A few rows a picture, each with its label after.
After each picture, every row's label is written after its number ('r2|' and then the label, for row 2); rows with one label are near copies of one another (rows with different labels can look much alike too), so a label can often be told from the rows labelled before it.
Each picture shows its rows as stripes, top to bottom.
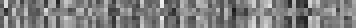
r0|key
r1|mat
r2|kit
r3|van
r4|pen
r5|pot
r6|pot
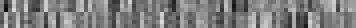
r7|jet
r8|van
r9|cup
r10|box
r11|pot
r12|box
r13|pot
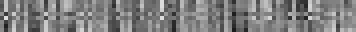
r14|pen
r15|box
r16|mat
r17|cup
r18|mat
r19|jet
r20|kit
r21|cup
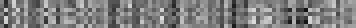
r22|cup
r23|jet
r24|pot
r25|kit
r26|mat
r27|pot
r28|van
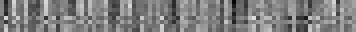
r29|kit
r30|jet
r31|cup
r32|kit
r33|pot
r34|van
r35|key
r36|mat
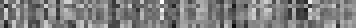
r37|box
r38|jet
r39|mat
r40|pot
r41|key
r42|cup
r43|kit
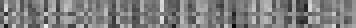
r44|box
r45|box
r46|mat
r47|kit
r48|pen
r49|pen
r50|kit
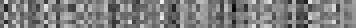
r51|mat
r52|kit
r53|kit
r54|key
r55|box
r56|jet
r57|pot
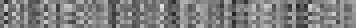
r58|van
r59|box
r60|key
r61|jet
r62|pot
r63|kit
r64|pen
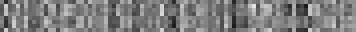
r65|kit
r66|pot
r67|mat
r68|pen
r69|van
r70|kit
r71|van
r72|mat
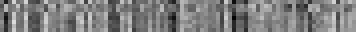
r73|van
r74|pot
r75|pen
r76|van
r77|van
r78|cup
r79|van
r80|jet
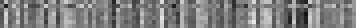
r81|pen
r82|cup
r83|pen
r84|pot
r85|mat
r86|pot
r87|pen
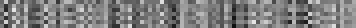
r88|key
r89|van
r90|cup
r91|mat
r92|jet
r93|pot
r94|jet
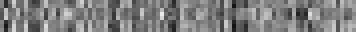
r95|cup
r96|van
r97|pot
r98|box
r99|pen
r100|van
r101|van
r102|cup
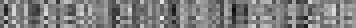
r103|box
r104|cup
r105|jet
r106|cup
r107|pen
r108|cup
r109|pot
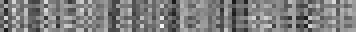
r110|cup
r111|pen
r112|cup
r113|van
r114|pot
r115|jet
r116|box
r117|van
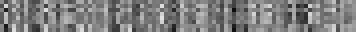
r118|cup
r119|mat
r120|kit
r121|mat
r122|box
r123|pen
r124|cup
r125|jet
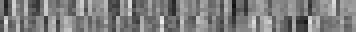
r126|jet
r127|jet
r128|van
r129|jet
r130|pen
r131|mat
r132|pot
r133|box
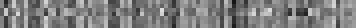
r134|kit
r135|cup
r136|mat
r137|pot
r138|cup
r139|kit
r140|kit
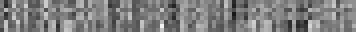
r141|kit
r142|van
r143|pen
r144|kit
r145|jet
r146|pot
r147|key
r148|box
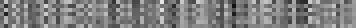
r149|pen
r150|kit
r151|box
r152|kit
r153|box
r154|key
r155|cup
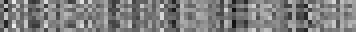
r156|cup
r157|pot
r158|van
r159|box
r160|mat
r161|van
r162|cup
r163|pot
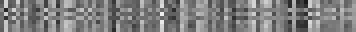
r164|pot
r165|key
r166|cup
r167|key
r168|van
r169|key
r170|pen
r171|pen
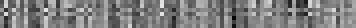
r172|mat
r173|key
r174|cup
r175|mat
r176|kit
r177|cup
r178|jet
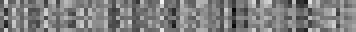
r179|mat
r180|pen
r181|van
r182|kit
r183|pen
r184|jet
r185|kit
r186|mat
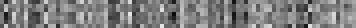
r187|jet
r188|pen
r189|mat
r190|jet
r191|van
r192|jet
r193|mat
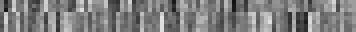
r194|jet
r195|kit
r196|cup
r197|pot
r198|mat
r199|mat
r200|box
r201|box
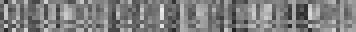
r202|cup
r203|mat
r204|key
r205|pen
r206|box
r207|jet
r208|key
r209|van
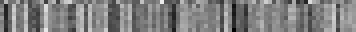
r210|box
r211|kit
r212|cup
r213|van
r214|cup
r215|van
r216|van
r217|kit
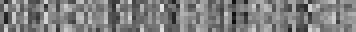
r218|jet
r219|pen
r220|box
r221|van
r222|jet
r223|kit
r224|box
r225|key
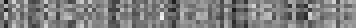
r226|cup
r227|pot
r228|van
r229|mat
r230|box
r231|kit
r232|cup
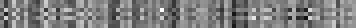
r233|cup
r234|kit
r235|box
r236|cup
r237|pot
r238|cup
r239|kit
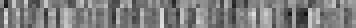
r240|cup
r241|kit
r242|pen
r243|pot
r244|pen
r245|pen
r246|box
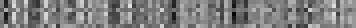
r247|cup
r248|jet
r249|box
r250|kit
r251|cup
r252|van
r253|key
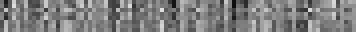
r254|van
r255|jet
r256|pen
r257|jet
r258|kit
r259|pen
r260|box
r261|pen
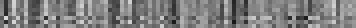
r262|jet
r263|cup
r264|van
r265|cup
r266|pot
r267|jet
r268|key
